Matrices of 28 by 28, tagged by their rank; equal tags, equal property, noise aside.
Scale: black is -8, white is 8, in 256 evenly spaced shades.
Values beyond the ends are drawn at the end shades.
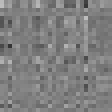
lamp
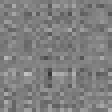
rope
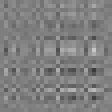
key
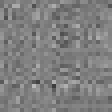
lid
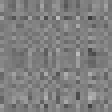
lamp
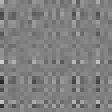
key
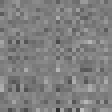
rope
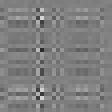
key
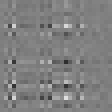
key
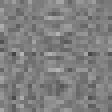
rope
